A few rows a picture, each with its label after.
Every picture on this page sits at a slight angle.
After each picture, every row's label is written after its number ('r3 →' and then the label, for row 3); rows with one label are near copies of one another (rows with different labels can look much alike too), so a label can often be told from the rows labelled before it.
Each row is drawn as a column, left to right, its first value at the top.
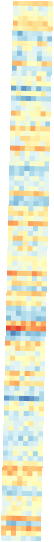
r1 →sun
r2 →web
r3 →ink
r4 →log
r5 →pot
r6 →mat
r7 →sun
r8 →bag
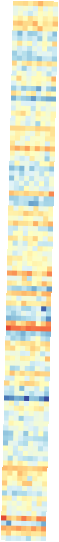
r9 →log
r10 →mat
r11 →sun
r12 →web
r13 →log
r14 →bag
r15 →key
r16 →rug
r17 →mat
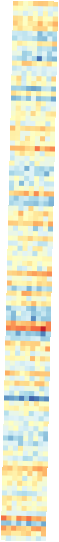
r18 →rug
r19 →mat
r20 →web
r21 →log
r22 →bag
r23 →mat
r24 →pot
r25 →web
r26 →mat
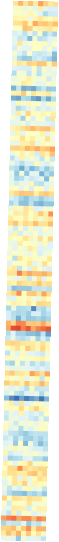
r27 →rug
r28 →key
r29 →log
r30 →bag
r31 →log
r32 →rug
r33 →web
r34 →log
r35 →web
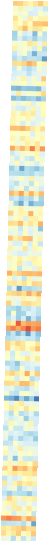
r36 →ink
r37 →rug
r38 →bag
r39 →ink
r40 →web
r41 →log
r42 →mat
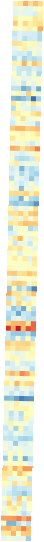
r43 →key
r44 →rug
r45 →ink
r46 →rug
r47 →key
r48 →bag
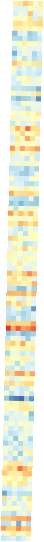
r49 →web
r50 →pot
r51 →key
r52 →pot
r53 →web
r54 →rug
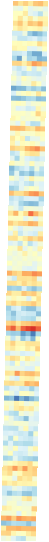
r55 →ink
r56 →ink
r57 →pot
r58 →web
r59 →web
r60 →web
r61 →ink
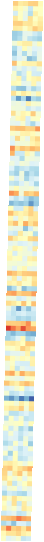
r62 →web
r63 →pot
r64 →rug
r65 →key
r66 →bag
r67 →pot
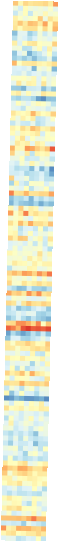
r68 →web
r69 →log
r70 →bag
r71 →web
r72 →sun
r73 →key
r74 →log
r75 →key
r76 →sun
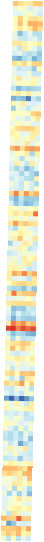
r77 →key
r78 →mat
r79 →ink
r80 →log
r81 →sun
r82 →web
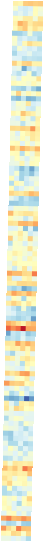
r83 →web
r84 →log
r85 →sun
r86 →key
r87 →pot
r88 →mat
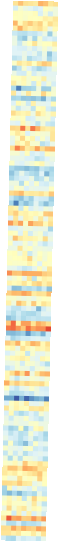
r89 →sun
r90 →bag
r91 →pot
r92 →log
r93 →pot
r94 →sun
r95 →rug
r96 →web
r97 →key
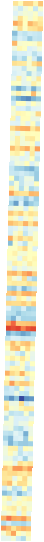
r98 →web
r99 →log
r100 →ink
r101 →pot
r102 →log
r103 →sun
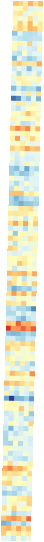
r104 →ink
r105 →pot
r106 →bag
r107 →sun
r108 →bag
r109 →rug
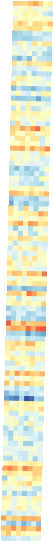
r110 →bag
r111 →mat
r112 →pot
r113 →bag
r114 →pot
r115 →pot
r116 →web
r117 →web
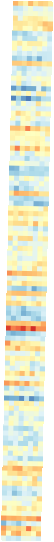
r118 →ink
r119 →sun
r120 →ink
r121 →ink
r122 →ink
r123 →key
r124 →log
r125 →bag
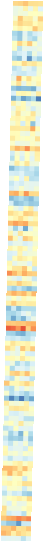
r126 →ink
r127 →mat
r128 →rug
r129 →mat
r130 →bag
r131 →log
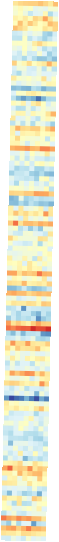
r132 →bag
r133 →pot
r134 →key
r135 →rug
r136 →key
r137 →key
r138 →mat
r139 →web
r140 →sun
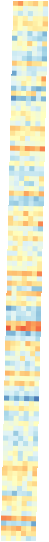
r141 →rug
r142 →rug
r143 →log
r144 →web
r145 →rug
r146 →bag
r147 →mat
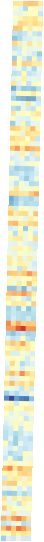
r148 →bag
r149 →pot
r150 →log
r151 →key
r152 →rug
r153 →web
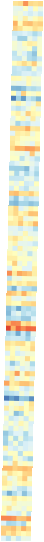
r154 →log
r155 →bag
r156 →rug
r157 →sun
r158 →web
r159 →key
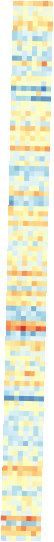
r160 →bag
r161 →mat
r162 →ink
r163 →sun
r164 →pot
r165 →rug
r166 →ink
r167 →sun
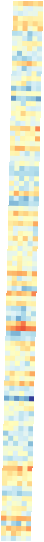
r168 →log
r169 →web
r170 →sun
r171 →ink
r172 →key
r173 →pot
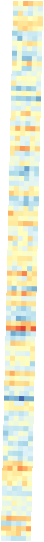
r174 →web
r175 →pot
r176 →sun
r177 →sun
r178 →pot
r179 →key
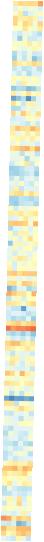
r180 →key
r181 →pot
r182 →sun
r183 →rug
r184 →ink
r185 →sun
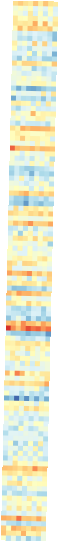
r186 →key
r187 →bag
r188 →pot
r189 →bag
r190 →sun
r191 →bag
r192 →sun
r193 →bag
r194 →web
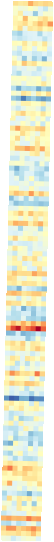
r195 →pot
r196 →pot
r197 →key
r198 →rug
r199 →web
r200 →log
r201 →key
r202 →log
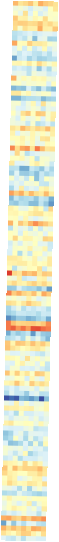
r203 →mat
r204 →log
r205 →pot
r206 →sun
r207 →mat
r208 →sun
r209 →key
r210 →pot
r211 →bag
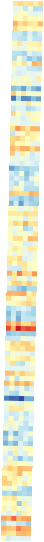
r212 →log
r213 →pot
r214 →log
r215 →key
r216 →ink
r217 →ink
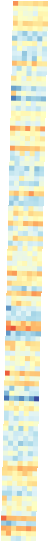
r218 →rug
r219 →ink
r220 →web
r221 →pot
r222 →web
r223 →pot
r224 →pot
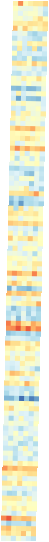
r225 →bag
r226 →rug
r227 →bag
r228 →pot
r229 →ink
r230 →mat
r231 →sun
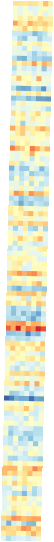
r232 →sun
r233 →mat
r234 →bag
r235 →log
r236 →web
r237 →mat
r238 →ink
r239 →key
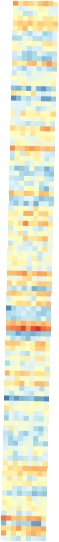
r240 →rug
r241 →log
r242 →sun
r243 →web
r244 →web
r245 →bag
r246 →ink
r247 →ink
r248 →sun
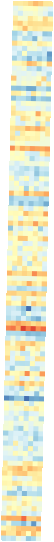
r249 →mat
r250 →log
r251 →bag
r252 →ink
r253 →rug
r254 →sun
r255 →mat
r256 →web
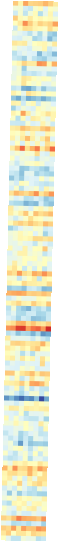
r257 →key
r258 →key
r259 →sun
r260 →log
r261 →rug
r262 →web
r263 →ink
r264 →pot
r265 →web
